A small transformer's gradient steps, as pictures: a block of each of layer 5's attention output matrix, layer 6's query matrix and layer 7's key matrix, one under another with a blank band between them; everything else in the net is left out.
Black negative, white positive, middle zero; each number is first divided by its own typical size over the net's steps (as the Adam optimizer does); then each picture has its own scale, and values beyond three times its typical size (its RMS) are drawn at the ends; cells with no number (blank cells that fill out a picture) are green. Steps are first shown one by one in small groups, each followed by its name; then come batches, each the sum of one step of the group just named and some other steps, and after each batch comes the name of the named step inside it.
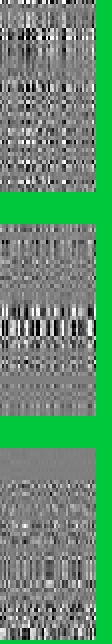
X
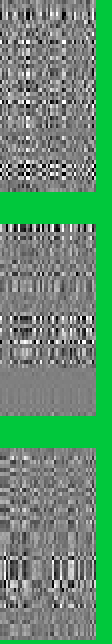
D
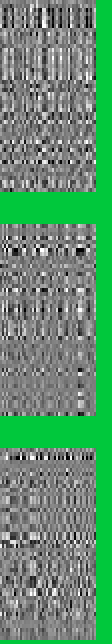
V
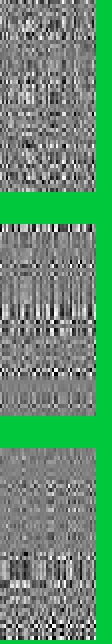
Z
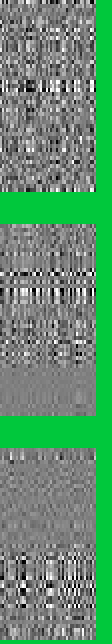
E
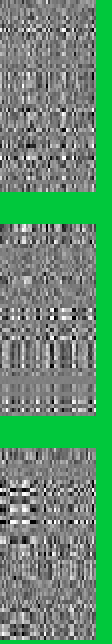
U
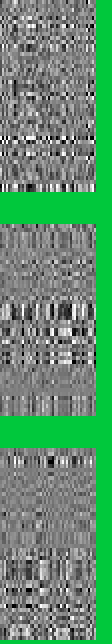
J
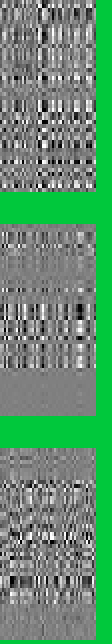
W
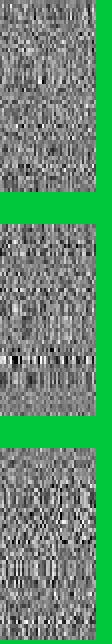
D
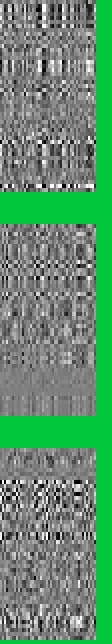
J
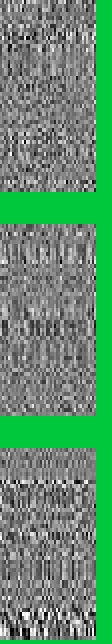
X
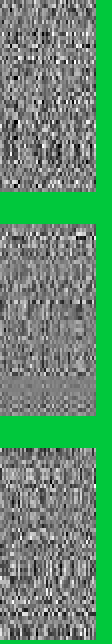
W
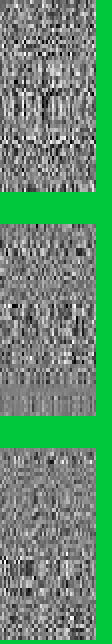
J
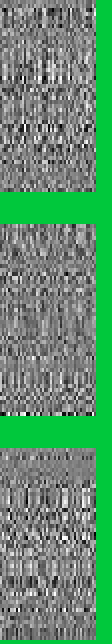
V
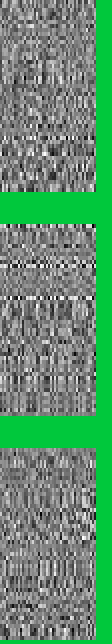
J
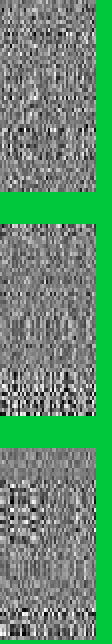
U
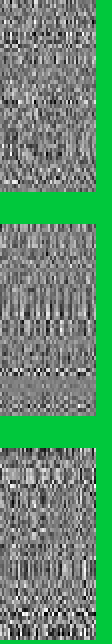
Z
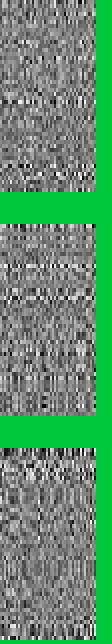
D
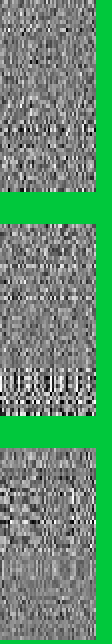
U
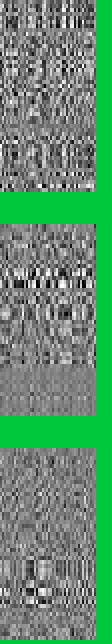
J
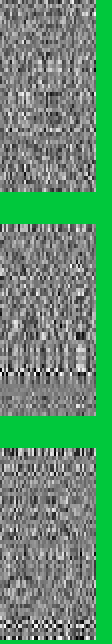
Z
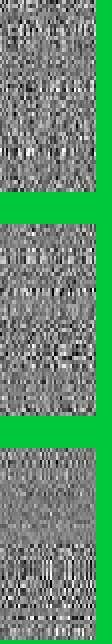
E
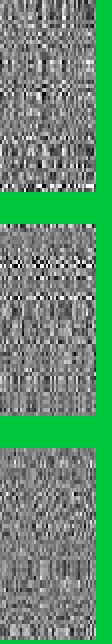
J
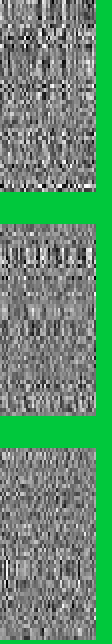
X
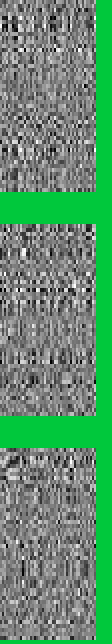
V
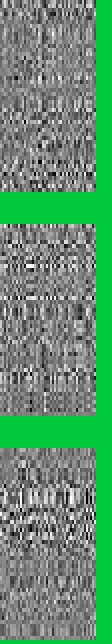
W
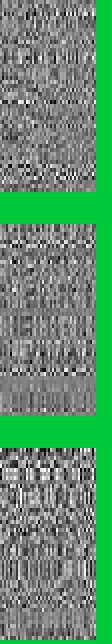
D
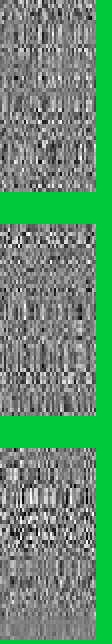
W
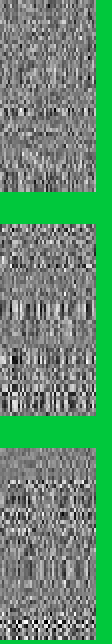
Z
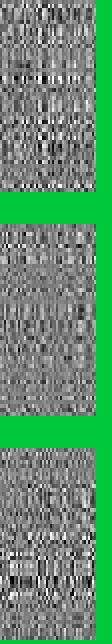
W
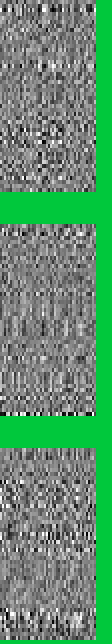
Z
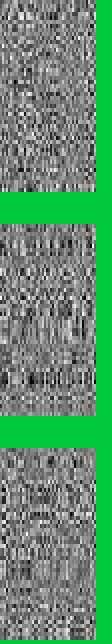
J
